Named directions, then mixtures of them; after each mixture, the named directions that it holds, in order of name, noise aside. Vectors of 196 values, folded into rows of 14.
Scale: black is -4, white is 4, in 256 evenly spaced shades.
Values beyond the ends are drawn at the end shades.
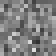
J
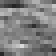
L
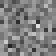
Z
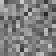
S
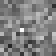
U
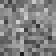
L, U, Z.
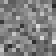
J, U, Z.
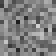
S, Z.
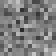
L, S, U.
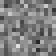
J, L, S.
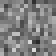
J.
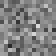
Z.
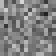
S.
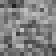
L, U.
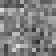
J, L, S.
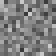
S.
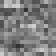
L, S.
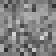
J, U.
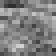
J, L.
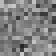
J, L, S.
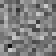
S, U, Z.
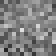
J, U, Z.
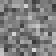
J, L, U.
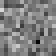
J, L, S.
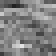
L.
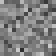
S.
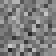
S, Z.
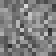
J, S, U.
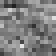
L.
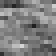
L.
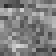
J, L.
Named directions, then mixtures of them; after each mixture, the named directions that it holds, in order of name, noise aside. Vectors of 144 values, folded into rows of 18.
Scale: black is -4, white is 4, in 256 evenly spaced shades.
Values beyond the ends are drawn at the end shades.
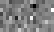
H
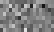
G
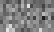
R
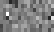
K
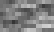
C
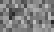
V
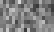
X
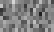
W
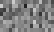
V, W.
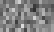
X.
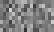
G, V.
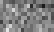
G, R, X.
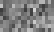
C, W.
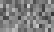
K, R, W.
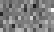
G, H, W.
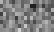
G, H, X.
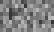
V.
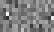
K, W.
